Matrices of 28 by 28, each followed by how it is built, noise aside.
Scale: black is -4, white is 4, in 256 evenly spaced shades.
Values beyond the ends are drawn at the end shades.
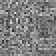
blocks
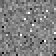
sparse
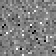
sparse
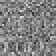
blocks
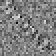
banded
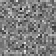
noise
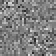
block diagonal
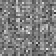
blocks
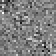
block diagonal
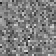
noise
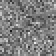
noise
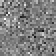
block diagonal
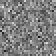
noise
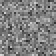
noise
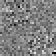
block diagonal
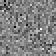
block diagonal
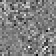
block diagonal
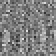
blocks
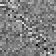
banded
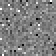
sparse
